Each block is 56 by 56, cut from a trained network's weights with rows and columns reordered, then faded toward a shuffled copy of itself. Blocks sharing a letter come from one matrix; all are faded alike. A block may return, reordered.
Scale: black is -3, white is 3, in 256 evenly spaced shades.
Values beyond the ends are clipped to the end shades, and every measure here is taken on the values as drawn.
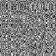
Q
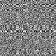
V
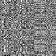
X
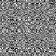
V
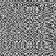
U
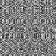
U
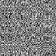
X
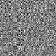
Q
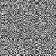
U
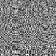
U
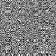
Q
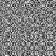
U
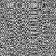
U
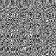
Q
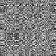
V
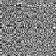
U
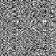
X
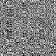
X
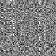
X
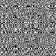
V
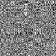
Q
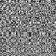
U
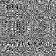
X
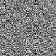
Q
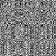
X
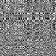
V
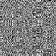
Q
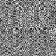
Q
